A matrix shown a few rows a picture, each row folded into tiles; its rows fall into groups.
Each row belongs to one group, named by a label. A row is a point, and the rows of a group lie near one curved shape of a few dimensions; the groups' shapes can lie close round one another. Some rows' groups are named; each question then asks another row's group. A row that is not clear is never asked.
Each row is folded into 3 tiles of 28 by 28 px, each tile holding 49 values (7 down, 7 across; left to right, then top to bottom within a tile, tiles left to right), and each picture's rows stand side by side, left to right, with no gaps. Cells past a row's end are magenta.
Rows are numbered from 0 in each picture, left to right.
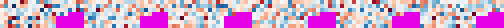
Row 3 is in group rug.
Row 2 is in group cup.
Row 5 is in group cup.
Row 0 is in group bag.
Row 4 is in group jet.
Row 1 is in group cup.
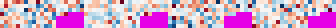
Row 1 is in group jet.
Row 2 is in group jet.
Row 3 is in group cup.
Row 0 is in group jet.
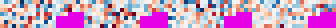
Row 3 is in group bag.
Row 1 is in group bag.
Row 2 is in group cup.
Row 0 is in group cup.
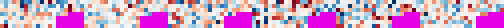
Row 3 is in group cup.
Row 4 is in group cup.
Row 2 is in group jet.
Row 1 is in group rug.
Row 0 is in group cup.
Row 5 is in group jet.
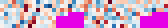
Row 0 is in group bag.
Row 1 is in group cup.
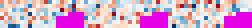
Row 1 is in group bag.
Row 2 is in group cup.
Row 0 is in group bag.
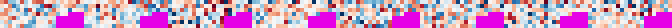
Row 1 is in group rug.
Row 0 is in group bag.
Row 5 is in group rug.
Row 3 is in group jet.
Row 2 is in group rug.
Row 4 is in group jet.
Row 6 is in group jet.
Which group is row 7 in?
cup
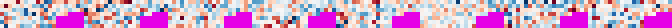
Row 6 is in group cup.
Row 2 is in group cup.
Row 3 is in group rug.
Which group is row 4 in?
jet
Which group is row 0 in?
jet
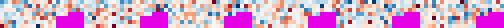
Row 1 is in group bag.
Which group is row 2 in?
rug
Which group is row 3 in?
bag
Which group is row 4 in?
jet
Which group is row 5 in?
cup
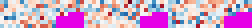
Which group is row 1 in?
rug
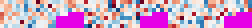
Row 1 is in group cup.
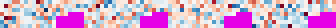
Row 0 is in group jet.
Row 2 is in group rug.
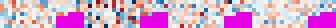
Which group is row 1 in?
jet
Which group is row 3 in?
rug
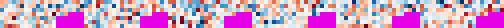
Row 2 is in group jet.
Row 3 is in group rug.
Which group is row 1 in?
cup
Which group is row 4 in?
bag
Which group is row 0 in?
cup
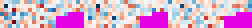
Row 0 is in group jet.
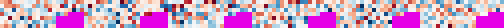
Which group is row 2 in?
rug
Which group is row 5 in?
bag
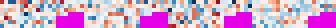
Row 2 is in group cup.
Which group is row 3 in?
bag
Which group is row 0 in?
jet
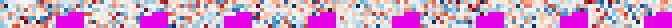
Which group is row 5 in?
jet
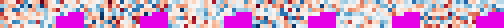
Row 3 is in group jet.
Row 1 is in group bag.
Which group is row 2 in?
rug
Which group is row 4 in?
jet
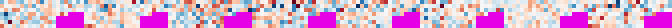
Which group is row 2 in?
rug
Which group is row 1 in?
cup
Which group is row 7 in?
cup
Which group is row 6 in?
bag
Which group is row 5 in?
cup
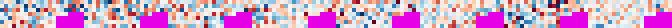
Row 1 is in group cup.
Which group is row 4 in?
jet
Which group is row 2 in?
cup
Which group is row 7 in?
bag
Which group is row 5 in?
rug
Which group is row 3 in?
cup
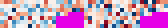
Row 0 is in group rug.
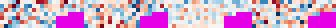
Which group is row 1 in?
rug
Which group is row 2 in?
bag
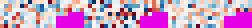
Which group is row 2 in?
bag
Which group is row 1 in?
bag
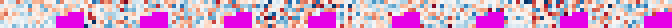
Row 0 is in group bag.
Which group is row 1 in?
jet
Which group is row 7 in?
cup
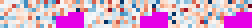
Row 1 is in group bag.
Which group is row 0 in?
cup
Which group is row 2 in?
jet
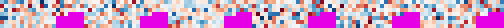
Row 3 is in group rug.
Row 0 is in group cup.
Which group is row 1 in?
cup
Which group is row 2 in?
jet
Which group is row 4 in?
jet
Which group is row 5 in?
rug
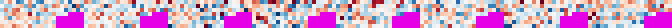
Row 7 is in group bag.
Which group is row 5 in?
bag
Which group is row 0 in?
bag
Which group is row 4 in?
rug
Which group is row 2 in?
cup
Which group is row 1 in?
cup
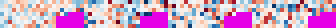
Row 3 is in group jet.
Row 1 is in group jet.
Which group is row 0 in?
rug
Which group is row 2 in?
jet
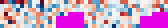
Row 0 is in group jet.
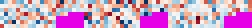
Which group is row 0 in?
jet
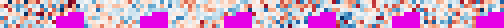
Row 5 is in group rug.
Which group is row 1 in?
rug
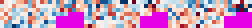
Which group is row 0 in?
bag
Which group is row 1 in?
cup
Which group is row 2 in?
bag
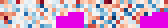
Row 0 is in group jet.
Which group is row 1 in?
bag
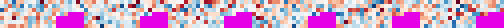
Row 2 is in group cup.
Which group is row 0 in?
cup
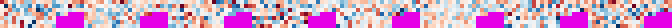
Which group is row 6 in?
cup
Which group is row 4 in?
rug
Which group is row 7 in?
bag
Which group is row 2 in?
rug
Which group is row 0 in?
jet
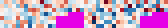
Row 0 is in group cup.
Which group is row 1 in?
bag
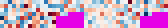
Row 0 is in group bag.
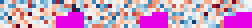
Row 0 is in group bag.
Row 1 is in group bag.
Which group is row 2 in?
rug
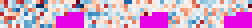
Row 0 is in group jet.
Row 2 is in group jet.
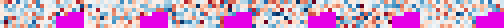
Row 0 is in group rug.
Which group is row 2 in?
rug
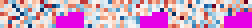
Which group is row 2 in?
jet
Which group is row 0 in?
bag
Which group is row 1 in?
cup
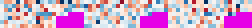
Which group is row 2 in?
bag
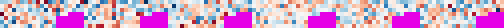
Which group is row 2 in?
rug
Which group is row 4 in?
bag
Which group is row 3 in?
rug
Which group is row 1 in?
bag
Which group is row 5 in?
cup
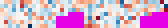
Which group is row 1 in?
rug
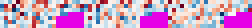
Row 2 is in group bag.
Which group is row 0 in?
rug
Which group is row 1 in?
rug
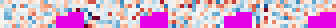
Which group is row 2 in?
cup
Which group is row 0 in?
cup
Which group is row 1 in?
rug
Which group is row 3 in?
cup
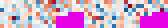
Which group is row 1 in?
bag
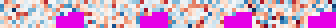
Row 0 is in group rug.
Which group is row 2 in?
jet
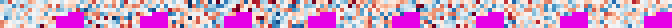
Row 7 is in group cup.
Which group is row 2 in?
cup
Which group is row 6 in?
jet
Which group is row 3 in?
jet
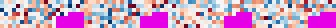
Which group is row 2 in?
bag
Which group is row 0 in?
rug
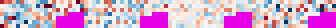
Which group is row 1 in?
jet
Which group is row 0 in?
rug
